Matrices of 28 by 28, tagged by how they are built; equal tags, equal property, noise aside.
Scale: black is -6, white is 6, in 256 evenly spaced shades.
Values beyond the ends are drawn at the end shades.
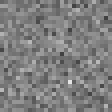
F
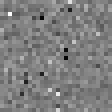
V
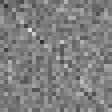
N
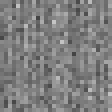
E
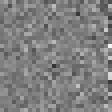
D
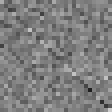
N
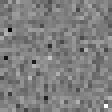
V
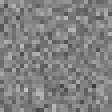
E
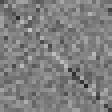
N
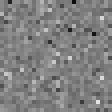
V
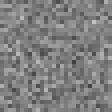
F
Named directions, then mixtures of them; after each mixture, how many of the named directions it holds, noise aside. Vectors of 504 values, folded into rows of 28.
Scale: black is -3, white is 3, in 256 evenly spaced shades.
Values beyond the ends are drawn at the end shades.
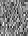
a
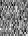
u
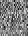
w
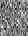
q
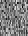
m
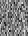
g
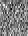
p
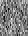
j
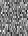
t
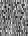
two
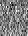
four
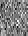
one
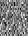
three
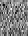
one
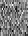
three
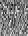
three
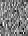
four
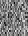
one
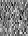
two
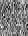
three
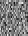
two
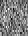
one
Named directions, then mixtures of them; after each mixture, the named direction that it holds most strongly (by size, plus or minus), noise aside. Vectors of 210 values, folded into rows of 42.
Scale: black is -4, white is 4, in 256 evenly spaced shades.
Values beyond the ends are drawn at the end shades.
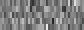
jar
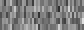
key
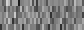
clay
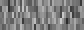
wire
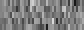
jar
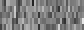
key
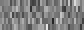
jar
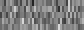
key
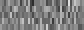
jar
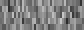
wire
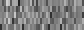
clay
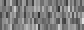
key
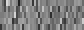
clay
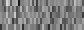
clay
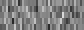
wire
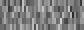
wire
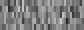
wire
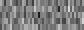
key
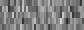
wire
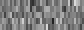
jar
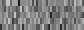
clay
